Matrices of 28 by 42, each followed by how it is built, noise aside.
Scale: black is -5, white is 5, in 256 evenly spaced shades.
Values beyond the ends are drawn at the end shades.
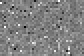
sparse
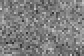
smooth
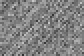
Hankel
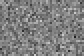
noise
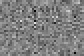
low rank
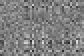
low rank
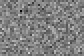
noise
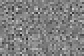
low rank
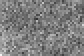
smooth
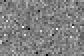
sparse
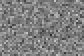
noise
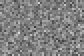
noise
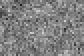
smooth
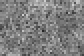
smooth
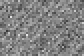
Hankel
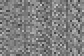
repeating rows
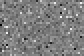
sparse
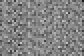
repeating rows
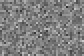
noise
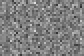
repeating rows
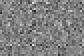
low rank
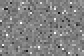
sparse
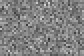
noise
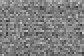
blocks
